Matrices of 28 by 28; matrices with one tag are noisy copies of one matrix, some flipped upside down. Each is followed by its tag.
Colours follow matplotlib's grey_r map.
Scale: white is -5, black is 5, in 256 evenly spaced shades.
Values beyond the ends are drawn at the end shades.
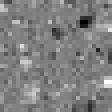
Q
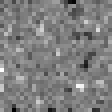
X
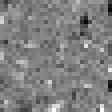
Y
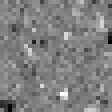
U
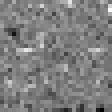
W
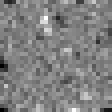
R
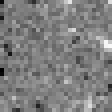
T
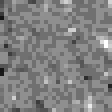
T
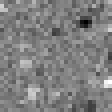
Q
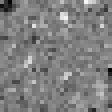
U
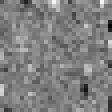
Y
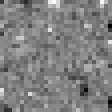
Y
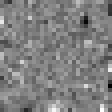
Y
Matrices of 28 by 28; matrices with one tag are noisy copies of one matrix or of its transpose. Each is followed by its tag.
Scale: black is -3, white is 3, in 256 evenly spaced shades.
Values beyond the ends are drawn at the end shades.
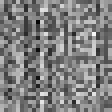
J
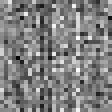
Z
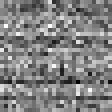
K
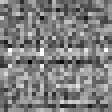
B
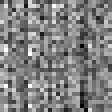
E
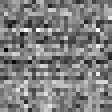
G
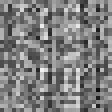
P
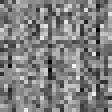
P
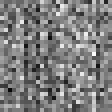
J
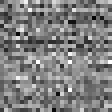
Z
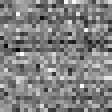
Z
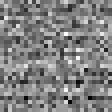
K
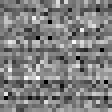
P
